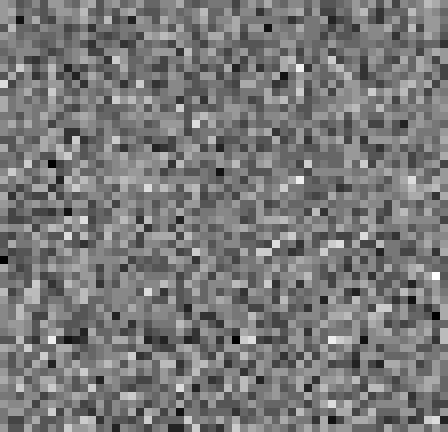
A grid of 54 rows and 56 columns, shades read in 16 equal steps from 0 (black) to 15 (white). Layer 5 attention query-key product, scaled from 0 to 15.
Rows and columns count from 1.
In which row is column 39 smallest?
49
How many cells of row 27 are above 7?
18
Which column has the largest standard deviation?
7
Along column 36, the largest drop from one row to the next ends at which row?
10
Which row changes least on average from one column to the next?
6
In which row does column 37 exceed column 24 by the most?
43
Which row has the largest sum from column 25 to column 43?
15
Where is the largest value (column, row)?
55, 35
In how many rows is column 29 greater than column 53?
23
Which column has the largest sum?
1
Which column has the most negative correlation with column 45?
33
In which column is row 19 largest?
8
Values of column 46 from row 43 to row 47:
1 7 9 8 8
